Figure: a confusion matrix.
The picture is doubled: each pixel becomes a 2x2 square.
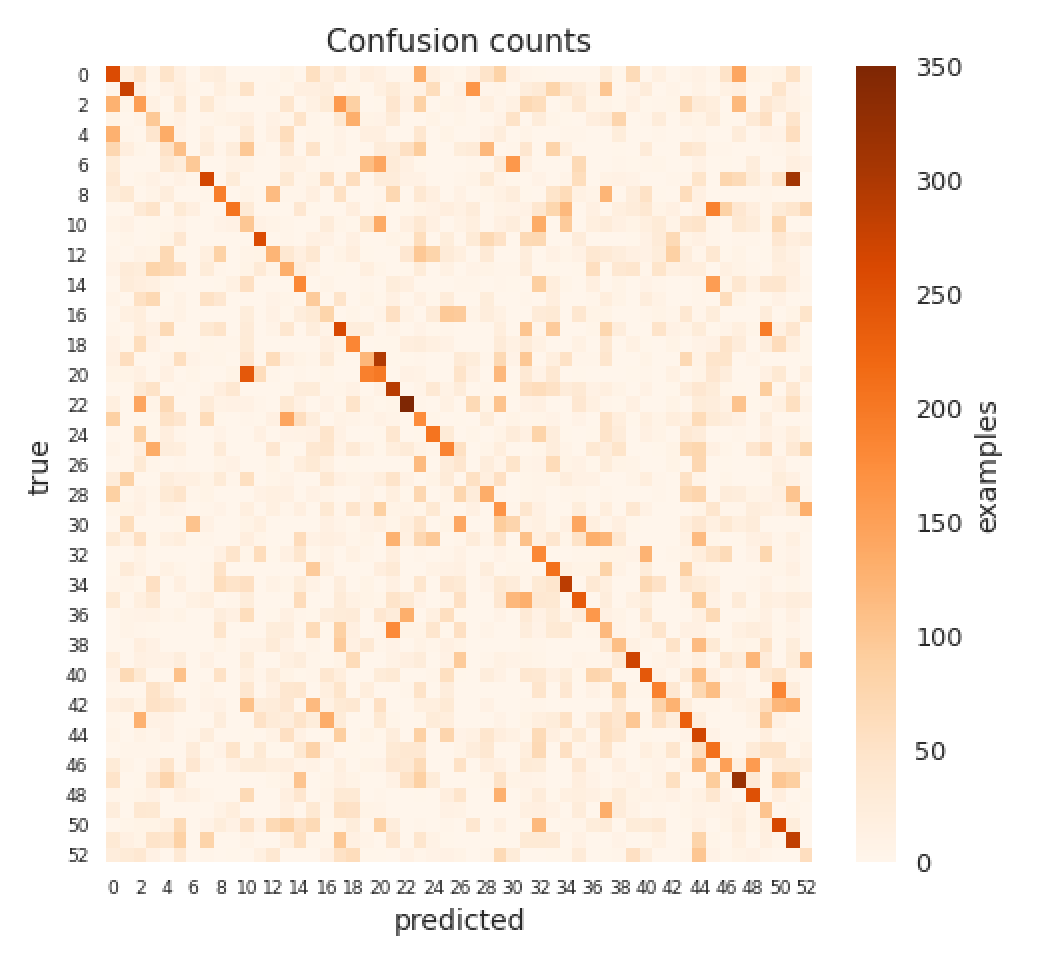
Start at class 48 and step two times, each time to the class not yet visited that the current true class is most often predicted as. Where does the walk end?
52
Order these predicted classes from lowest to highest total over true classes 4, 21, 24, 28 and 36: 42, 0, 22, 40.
42, 40, 22, 0
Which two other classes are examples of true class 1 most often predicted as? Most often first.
27, 37
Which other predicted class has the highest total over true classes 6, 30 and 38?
35
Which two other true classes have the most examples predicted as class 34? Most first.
9, 10
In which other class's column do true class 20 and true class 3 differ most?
10
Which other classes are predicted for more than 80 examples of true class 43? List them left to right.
2, 16, 39, 49
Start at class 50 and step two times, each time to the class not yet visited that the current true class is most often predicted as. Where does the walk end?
40
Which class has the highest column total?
44
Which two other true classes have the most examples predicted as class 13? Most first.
23, 50
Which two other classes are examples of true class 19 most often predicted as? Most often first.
20, 31
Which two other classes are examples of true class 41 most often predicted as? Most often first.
50, 45
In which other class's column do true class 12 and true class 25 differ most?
3
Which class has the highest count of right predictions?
22
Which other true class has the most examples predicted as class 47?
0
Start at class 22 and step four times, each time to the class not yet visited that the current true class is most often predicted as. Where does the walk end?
37
